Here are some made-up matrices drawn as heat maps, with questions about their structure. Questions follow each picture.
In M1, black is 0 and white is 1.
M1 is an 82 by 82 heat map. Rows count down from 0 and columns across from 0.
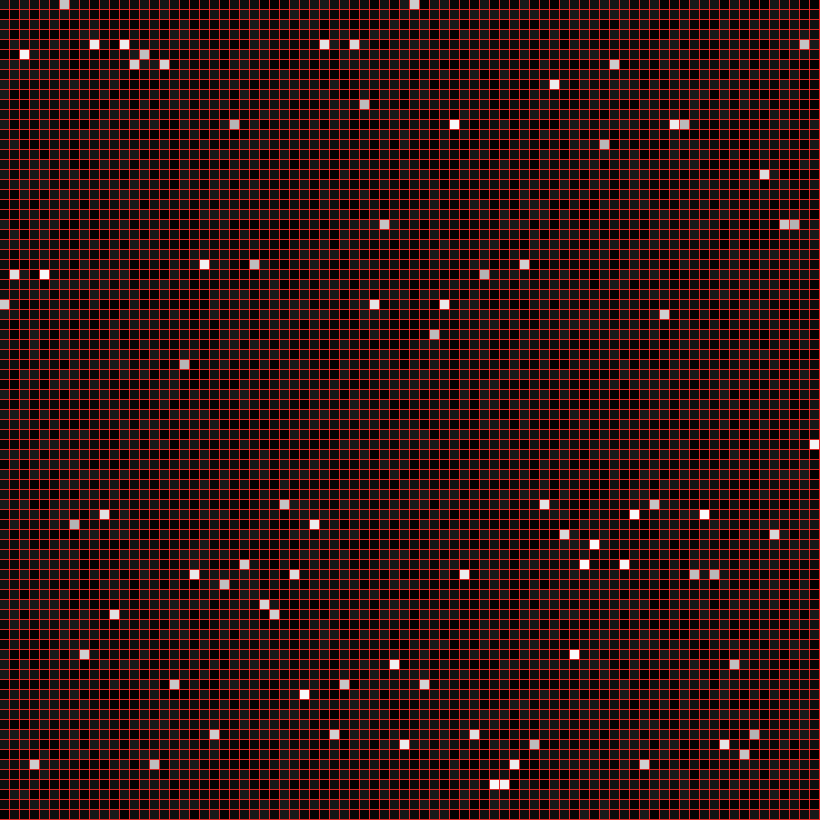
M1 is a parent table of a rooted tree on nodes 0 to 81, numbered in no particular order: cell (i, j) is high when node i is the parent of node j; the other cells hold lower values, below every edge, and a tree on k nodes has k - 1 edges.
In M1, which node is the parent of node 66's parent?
52
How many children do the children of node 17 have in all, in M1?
4
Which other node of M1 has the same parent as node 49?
50
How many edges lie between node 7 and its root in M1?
5
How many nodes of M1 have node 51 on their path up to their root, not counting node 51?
5
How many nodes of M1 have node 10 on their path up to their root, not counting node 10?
2
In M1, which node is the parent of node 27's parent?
6
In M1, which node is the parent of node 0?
30
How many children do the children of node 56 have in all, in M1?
1
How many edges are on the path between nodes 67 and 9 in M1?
3
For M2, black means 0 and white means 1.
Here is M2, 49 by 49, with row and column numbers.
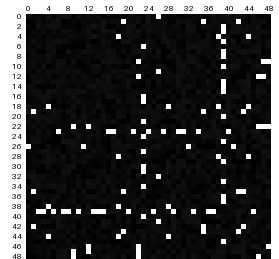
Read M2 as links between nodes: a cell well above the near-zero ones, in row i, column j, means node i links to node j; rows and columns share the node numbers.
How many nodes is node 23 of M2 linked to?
10
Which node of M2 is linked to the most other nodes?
node 39
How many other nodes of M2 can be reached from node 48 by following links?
5
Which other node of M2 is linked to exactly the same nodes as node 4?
node 28
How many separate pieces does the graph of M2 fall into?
6
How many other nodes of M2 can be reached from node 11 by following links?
4
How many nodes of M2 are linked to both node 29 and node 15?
1
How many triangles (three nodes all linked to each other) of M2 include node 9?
2
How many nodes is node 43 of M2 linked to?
3
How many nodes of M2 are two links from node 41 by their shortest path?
3
